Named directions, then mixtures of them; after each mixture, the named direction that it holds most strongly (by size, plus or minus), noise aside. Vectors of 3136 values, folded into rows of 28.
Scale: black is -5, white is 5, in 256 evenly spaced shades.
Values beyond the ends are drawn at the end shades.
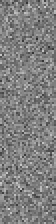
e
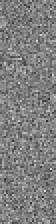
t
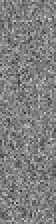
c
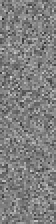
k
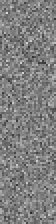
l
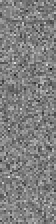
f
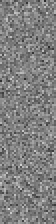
e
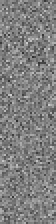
l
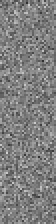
e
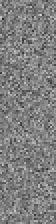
k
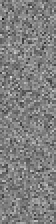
k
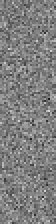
t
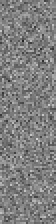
l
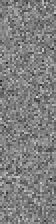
e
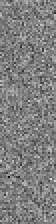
f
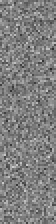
f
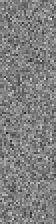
c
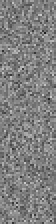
c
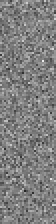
e
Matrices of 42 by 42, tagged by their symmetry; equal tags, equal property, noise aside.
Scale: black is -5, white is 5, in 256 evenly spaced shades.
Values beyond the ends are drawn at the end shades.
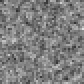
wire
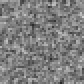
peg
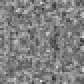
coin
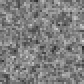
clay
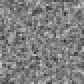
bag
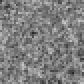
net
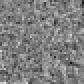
bag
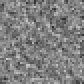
clay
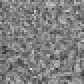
bag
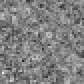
clay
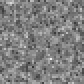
bag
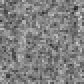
wire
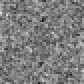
peg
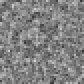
net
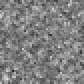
clay
